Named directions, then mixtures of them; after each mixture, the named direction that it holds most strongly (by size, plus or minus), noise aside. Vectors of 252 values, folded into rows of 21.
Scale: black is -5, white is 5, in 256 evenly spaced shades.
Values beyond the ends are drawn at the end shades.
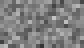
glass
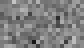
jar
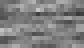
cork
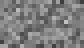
glass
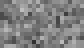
jar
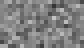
glass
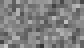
glass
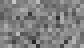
jar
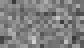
jar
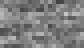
cork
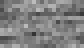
cork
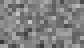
glass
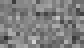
jar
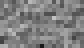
glass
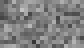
jar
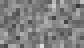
glass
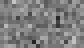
jar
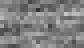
cork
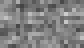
cork
